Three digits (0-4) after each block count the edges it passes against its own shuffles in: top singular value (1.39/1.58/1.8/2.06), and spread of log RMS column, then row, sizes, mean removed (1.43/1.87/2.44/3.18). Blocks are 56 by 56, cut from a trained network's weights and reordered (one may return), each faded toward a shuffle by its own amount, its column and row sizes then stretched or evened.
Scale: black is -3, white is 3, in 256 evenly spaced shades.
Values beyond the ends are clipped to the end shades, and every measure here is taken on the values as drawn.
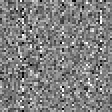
0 2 0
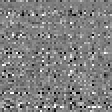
0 2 4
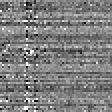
4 2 1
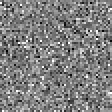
0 0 1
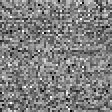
0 0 0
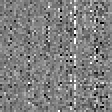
1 3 0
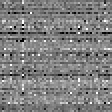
4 2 3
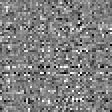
3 2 3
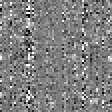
2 4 0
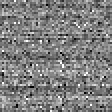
2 1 1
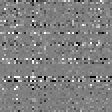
1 1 4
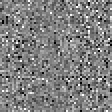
2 2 0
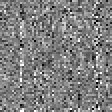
1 3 0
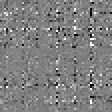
1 3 3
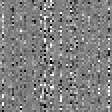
0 4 0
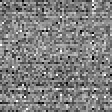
2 2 1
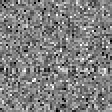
2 0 0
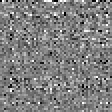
0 1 3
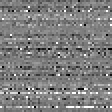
3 0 4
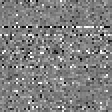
2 1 3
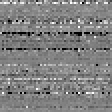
4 0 4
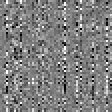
4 4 1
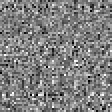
2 1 2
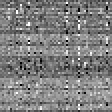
4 3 0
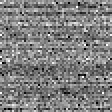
3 0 1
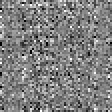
0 4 1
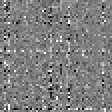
1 3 2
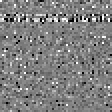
3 0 3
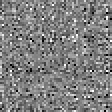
0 3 1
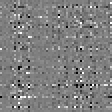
1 3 3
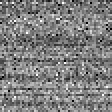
2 0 0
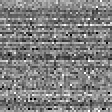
4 0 2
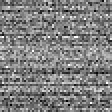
4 0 1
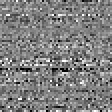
1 0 4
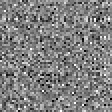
3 0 1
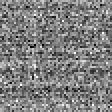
1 0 0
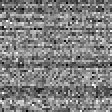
4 1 0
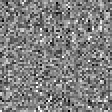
1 1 0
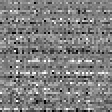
3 2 4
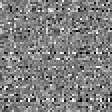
3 0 3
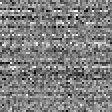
3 1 3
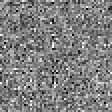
0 1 1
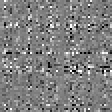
2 4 3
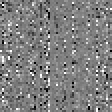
0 4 0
